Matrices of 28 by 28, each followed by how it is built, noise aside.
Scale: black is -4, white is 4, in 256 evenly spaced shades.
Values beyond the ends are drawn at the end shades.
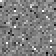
sparse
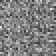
repeating rows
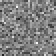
noise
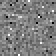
sparse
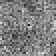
smooth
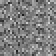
repeating rows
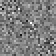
block diagonal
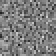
repeating rows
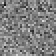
noise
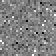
sparse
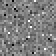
sparse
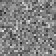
noise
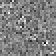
block diagonal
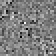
block diagonal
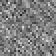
Toeplitz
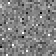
sparse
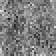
smooth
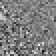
lower triangular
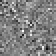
block diagonal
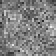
smooth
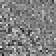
lower triangular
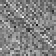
Toeplitz
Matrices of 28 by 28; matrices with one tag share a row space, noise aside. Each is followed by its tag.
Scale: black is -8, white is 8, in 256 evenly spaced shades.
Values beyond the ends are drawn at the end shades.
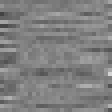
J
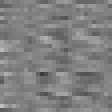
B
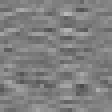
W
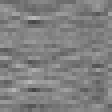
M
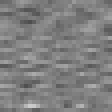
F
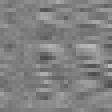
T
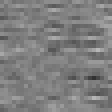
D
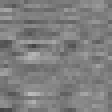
M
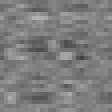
W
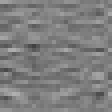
M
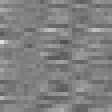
B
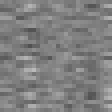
F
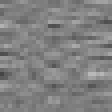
D
